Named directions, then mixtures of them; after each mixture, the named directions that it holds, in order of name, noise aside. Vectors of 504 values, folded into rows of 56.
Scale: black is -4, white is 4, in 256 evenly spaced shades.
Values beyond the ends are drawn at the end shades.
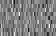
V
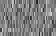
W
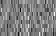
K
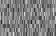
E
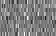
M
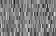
K, V.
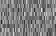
E, W.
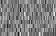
E, K.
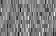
K.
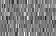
M.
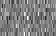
K, M.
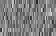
W.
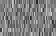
W.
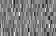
V.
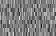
E, V.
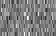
K, M.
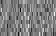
K.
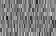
M, W.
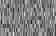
E.
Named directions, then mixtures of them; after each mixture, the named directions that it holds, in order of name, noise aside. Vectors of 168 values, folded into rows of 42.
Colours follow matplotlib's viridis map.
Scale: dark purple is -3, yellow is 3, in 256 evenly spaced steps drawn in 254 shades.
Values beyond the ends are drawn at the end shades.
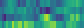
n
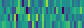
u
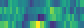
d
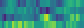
n.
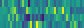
d, u.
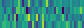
u.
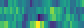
d.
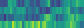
d, n.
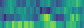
n.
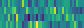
d, u.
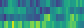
d, n.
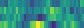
d.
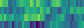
d, n.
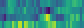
n.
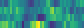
d.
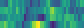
d.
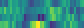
d.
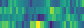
d.
